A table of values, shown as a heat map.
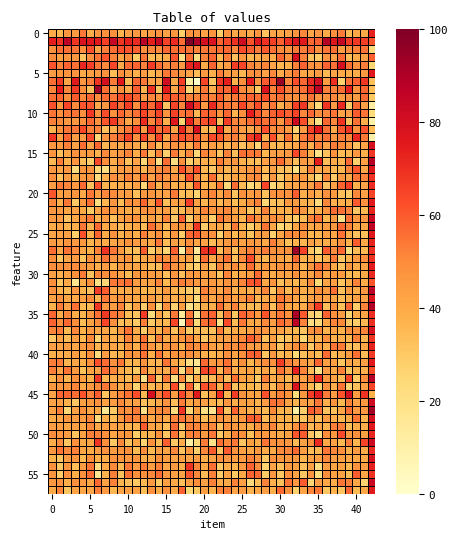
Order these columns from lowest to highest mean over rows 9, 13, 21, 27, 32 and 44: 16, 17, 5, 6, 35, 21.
35, 17, 6, 5, 16, 21
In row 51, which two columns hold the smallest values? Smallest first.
18, 21
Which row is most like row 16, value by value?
34
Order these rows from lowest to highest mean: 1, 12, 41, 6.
41, 12, 6, 1
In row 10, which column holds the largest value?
26
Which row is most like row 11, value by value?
9
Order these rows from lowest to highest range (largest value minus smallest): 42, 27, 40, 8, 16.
8, 40, 42, 16, 27
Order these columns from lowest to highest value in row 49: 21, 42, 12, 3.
3, 21, 12, 42
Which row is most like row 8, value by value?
2
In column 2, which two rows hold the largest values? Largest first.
1, 9
